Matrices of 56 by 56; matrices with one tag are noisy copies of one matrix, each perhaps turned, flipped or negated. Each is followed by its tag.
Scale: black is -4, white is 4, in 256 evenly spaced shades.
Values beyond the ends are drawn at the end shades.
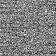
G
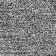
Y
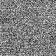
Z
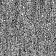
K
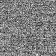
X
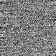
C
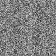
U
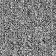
X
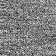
C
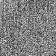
Y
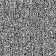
X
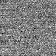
Z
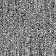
C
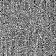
G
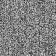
Z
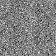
U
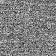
X
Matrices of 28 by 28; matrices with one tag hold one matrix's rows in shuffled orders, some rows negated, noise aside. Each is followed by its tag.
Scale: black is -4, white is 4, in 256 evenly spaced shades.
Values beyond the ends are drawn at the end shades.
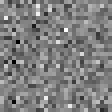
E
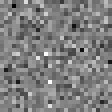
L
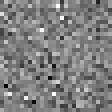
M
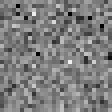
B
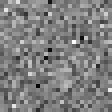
L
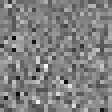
E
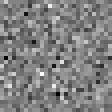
M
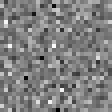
M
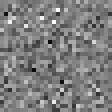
M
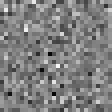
M
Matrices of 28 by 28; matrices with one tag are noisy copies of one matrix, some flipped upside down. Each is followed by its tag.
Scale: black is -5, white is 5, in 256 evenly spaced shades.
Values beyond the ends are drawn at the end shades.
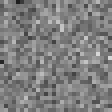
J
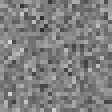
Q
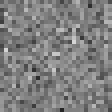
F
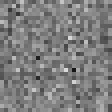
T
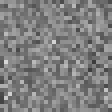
F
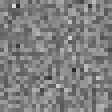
T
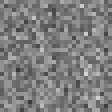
J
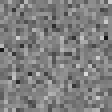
J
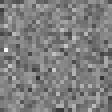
F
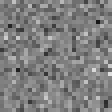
J
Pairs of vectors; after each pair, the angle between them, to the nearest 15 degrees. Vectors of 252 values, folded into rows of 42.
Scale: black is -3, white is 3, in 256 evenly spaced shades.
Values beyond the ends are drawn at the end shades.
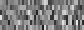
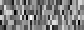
75 degrees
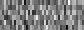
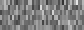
75 degrees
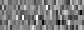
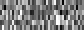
105 degrees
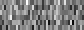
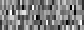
60 degrees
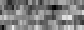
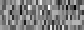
105 degrees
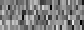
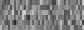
120 degrees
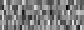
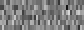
30 degrees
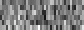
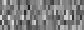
120 degrees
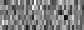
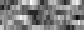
90 degrees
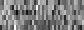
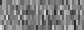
75 degrees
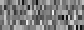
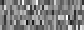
150 degrees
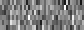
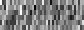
90 degrees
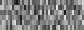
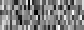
30 degrees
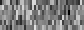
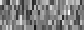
165 degrees
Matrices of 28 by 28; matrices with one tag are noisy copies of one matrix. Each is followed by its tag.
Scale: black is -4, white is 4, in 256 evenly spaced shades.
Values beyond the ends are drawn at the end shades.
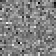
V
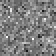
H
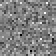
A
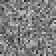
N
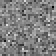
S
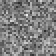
H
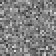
V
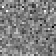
A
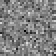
N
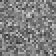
N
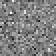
N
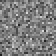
V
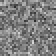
A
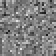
H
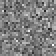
H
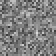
N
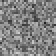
A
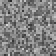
S
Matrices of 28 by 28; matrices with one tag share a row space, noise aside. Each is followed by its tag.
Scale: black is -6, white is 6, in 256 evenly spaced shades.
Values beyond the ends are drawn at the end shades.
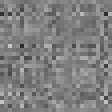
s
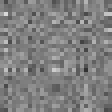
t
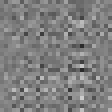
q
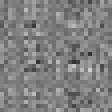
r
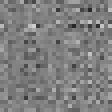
r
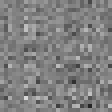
r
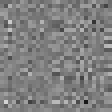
t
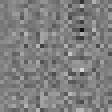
q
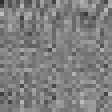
s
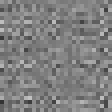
s
